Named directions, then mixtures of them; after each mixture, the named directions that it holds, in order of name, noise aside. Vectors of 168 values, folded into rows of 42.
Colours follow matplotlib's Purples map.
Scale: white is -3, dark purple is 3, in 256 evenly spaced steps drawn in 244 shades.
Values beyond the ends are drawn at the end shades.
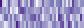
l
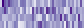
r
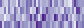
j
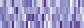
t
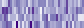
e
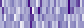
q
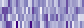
e.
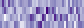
j, q, r.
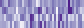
l, q, r.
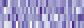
e, j.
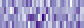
j, r, t.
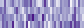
t.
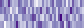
l, r.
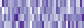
e, q.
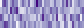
l.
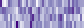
e, l, q.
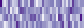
l.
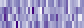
e, q.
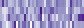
e, t.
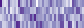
j, l.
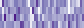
q.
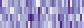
l, q, t.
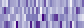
e, j, t.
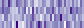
e, l, r.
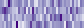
e, l, r.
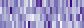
l, t.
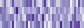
t.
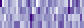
j, l, q.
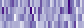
j, q.
